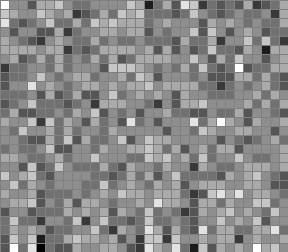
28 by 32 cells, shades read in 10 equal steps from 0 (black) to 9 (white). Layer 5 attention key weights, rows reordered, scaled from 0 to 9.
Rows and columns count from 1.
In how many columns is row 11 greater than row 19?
10
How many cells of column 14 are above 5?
10
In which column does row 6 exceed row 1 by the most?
17
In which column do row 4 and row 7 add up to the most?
22
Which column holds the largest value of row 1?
1
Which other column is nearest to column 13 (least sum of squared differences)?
21
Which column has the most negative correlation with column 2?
16
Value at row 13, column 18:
5
